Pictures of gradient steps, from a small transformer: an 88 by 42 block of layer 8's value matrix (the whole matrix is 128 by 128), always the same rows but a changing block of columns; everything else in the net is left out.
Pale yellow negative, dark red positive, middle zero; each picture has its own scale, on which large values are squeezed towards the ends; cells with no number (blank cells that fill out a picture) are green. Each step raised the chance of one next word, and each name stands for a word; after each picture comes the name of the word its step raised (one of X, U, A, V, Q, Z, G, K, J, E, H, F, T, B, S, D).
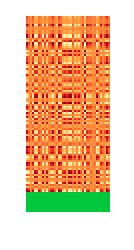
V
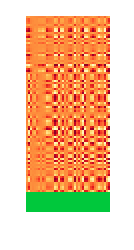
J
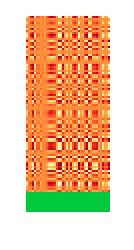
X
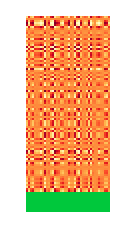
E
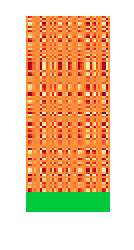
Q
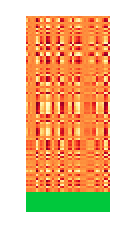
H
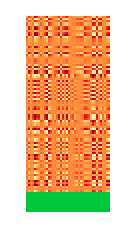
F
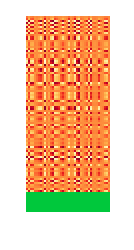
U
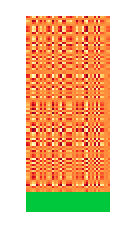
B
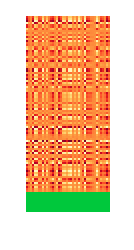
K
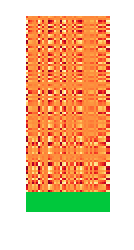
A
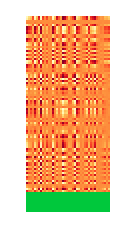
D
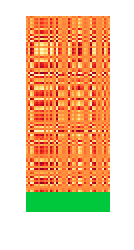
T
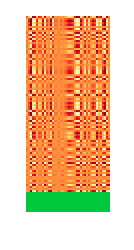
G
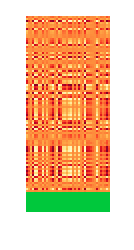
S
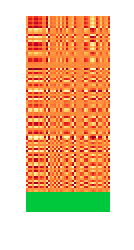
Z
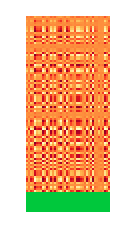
J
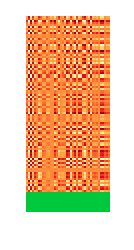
B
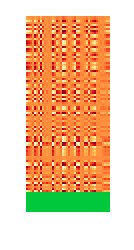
A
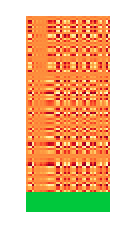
A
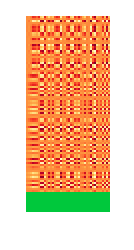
B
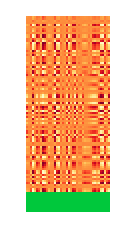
V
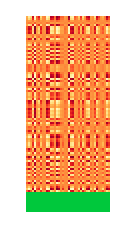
D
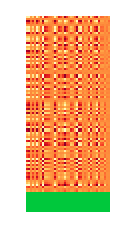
B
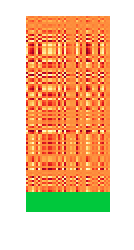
T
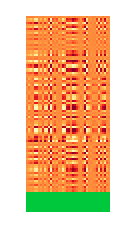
K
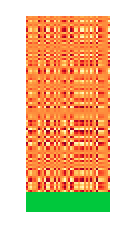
J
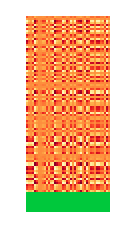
A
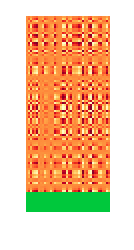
V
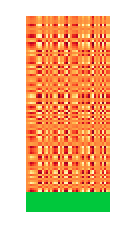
V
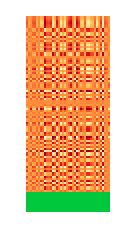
Z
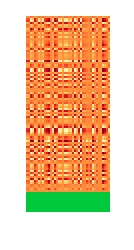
K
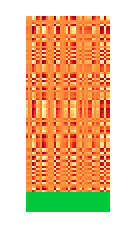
D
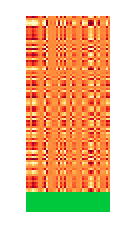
E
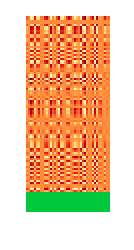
D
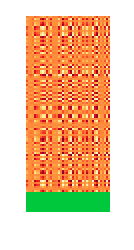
F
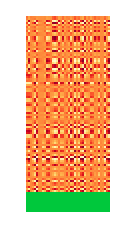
U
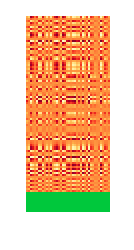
X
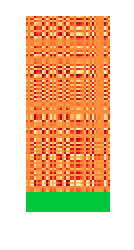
F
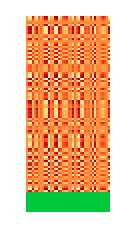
D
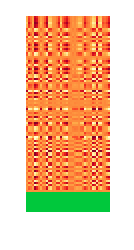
Z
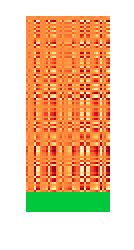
S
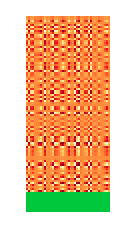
A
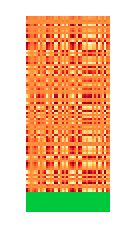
V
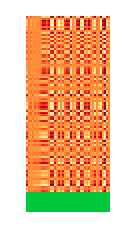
G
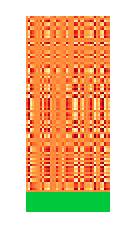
S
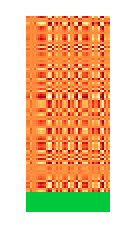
E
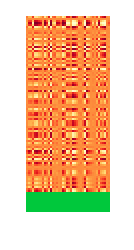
E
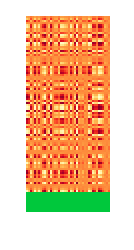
V
